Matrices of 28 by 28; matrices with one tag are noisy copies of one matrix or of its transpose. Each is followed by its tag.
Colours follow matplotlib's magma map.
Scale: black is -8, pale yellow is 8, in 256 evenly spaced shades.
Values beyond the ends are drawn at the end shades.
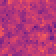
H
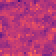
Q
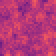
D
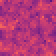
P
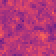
H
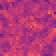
Q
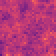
D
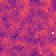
P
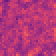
Q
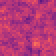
H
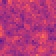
H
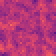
P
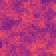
D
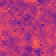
H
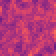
Q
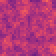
P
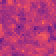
H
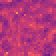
Q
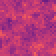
D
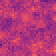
D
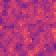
Q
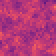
D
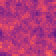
P
